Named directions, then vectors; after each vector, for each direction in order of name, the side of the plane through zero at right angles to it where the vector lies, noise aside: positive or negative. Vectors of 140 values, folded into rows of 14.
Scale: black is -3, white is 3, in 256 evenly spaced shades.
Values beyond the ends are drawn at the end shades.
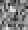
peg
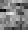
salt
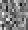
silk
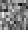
positive, positive, positive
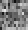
positive, negative, negative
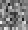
positive, negative, positive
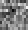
negative, negative, negative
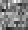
negative, positive, positive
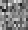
negative, positive, positive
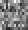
negative, positive, positive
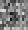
positive, negative, positive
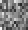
negative, positive, positive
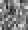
negative, negative, positive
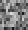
negative, positive, negative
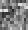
negative, negative, negative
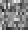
negative, positive, positive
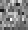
negative, positive, negative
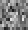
negative, positive, negative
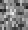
positive, positive, negative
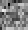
positive, negative, negative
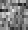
positive, positive, positive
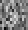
negative, positive, negative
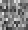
negative, positive, positive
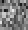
positive, positive, positive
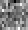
positive, negative, negative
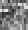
negative, negative, negative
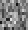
negative, positive, negative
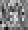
negative, positive, negative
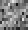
negative, positive, negative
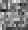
negative, positive, positive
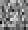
negative, positive, negative
